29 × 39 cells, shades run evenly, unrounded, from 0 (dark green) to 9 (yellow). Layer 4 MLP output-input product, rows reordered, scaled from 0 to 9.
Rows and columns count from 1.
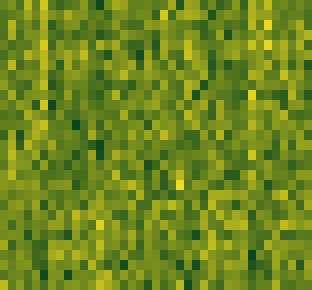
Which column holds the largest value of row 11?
6
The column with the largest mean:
32
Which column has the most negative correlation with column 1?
21
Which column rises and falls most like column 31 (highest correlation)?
13
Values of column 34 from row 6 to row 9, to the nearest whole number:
3 6 3 4
